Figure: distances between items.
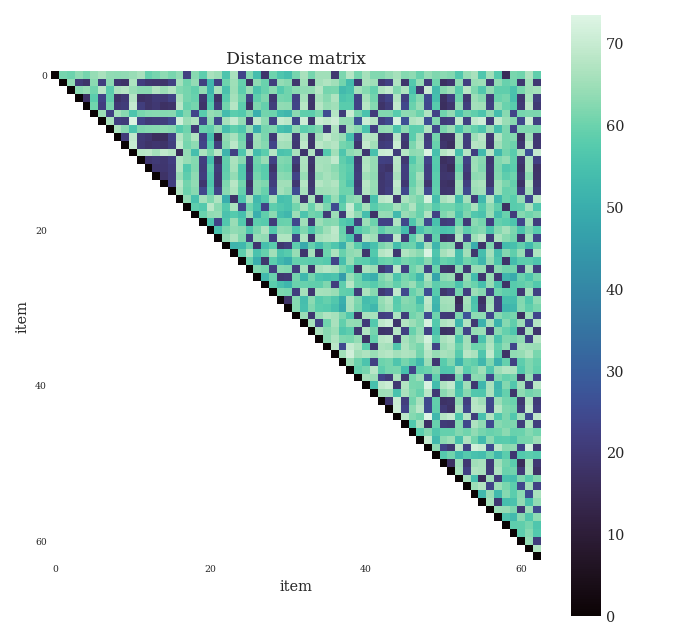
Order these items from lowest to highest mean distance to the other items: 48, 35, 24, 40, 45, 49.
45, 48, 49, 24, 40, 35
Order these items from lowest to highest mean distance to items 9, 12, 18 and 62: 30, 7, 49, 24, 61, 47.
49, 7, 24, 30, 47, 61
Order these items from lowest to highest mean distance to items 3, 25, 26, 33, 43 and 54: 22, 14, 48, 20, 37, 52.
14, 48, 22, 52, 37, 20
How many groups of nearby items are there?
7
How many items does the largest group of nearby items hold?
28
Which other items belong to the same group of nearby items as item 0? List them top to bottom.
17, 24, 27, 36, 58
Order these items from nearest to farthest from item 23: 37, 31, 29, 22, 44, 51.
44, 22, 29, 37, 31, 51
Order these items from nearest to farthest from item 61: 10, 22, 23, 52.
23, 10, 22, 52
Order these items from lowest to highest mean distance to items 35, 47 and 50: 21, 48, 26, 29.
21, 48, 26, 29
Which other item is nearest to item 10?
16
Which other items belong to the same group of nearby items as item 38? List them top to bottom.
20, 46
